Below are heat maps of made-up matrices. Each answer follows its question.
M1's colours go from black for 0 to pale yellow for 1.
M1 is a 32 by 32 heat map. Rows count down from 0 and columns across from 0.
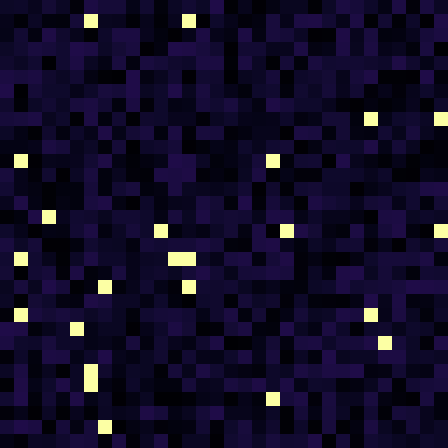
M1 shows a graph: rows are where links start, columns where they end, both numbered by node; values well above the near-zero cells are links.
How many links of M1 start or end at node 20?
3
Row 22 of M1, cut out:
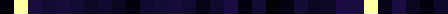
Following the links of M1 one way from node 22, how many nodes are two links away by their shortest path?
2
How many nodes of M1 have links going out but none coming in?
9
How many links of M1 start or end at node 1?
5
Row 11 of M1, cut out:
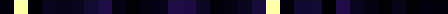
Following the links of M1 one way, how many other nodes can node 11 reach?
4
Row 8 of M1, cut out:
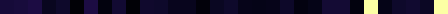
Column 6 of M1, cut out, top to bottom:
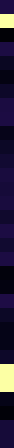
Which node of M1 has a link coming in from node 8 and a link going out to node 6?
node 26
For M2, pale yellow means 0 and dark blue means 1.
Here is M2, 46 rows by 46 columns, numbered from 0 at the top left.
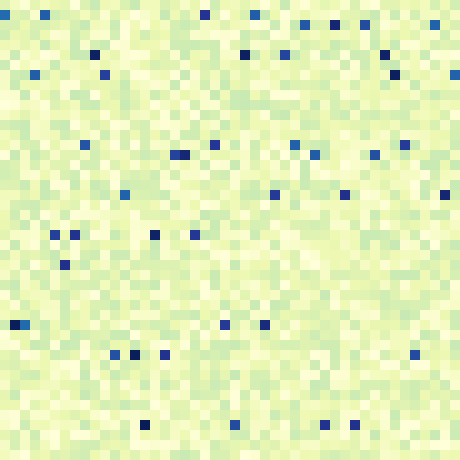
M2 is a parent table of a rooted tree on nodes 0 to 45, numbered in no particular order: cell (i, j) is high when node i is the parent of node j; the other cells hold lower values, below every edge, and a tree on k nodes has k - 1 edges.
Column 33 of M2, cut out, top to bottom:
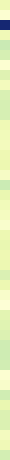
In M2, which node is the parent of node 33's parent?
32
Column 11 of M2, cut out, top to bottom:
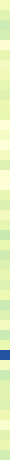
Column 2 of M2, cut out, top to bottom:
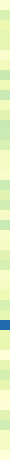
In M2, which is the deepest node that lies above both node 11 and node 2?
42
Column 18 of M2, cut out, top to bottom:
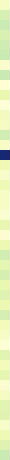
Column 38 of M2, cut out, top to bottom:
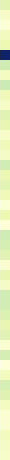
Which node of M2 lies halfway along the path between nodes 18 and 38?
23
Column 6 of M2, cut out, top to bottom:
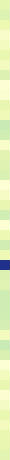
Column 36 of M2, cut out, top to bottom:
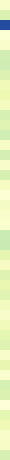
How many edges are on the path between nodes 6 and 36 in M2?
4
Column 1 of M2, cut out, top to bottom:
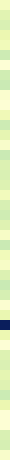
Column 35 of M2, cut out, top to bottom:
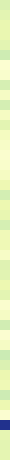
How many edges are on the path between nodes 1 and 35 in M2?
3
